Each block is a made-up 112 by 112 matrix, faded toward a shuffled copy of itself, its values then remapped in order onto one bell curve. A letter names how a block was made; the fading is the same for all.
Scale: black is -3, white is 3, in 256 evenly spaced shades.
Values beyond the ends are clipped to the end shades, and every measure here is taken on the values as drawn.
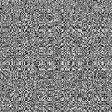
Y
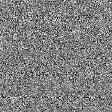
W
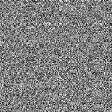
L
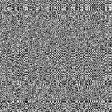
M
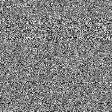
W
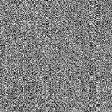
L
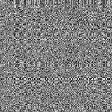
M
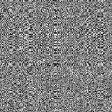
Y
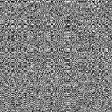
M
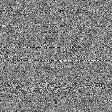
W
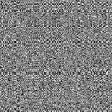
M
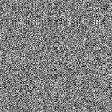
L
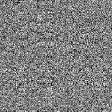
L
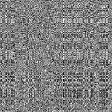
Y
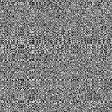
M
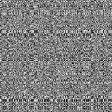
M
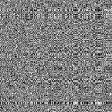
M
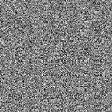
L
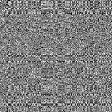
M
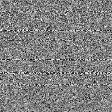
W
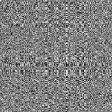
Y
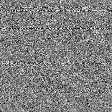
W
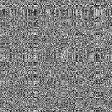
Y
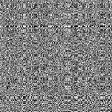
M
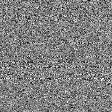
W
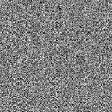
L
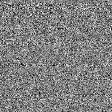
W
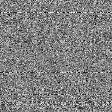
W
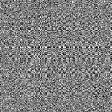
M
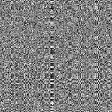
Y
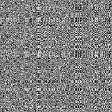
Y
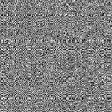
M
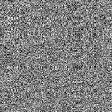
L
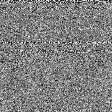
W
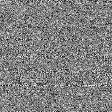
W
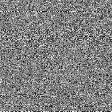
W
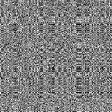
M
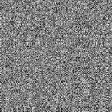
L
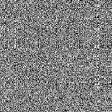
L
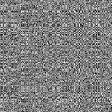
Y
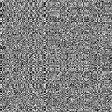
Y
